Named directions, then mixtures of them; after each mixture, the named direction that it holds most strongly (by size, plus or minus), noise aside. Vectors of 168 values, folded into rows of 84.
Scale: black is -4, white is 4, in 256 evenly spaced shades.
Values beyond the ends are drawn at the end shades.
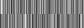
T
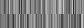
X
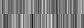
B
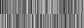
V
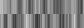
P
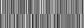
T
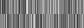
V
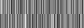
T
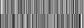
T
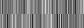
B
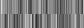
P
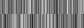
B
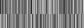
V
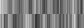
P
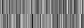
B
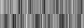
P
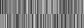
V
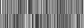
V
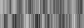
P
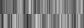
P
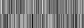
B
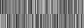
V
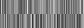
V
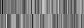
V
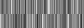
T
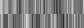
P
